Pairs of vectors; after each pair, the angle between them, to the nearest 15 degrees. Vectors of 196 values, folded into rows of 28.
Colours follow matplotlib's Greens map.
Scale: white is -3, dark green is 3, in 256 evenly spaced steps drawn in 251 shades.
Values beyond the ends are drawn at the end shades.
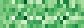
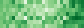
135 degrees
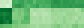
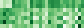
60 degrees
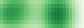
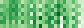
60 degrees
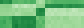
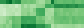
45 degrees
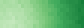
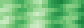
60 degrees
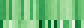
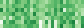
135 degrees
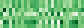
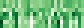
135 degrees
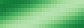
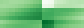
105 degrees
